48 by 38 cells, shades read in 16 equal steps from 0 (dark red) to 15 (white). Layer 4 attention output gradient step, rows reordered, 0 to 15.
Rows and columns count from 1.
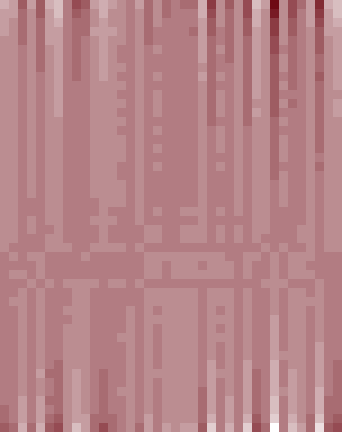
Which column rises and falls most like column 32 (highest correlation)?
14
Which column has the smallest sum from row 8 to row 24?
31
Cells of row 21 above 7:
18
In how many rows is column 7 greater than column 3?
28
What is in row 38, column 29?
7
